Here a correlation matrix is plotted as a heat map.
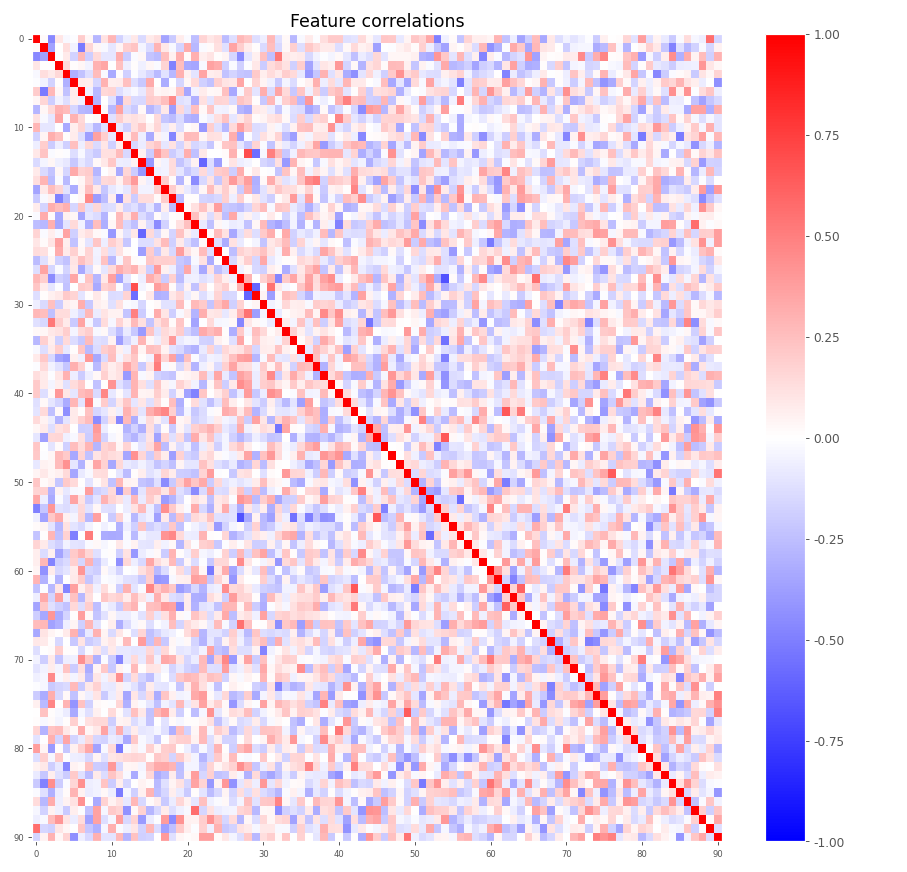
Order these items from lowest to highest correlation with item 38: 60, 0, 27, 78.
60, 0, 78, 27
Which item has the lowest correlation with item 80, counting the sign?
11
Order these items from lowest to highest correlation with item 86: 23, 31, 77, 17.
17, 23, 77, 31
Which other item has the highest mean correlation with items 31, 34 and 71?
38
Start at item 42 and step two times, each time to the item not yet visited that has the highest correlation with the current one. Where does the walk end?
64
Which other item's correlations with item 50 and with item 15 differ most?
62
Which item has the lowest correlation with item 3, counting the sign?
18
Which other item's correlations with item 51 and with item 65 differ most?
84
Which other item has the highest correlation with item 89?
0
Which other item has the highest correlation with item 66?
27
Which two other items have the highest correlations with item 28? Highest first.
13, 31
